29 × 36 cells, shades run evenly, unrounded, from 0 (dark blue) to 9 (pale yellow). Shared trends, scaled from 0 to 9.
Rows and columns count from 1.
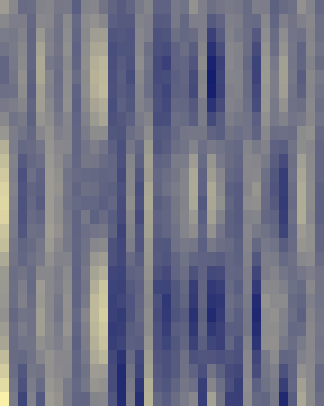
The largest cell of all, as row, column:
29, 1
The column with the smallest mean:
14
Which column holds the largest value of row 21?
12
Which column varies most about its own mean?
24
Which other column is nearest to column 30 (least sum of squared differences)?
8
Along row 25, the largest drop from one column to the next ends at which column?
13
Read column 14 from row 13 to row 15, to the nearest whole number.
2 2 2
